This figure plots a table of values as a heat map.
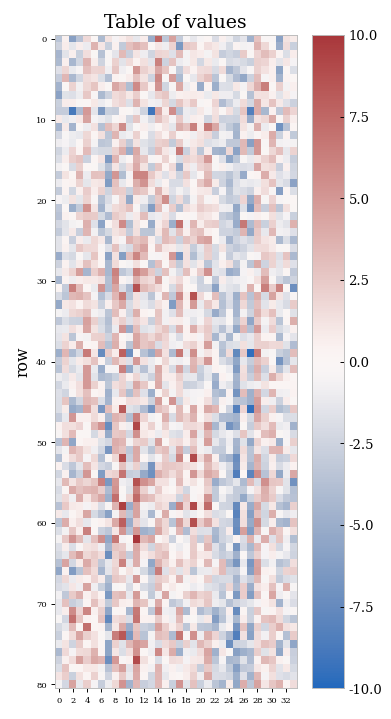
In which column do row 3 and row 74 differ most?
9
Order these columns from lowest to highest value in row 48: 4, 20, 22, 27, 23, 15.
22, 27, 23, 4, 20, 15
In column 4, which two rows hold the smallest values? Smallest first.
29, 15
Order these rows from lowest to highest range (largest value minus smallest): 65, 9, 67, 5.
67, 5, 65, 9
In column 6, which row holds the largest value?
55
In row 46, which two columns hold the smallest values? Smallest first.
27, 25
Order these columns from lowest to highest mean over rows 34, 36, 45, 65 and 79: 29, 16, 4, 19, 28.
29, 16, 19, 4, 28
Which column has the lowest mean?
25
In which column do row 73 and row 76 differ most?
31
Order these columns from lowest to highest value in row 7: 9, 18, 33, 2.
2, 33, 18, 9
